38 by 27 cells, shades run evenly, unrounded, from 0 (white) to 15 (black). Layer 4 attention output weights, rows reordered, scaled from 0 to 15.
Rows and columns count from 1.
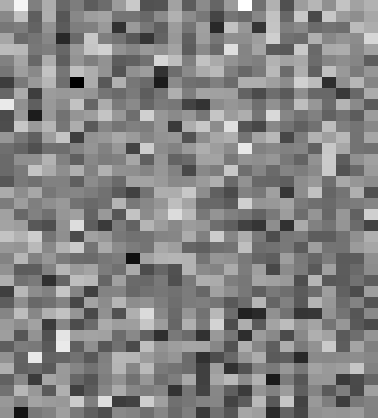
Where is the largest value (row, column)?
8, 6
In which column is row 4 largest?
5
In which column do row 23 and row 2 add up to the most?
16
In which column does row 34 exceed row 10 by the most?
17
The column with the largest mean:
21
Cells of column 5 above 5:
30
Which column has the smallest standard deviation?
26
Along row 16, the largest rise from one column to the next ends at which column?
25
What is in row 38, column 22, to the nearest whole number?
11
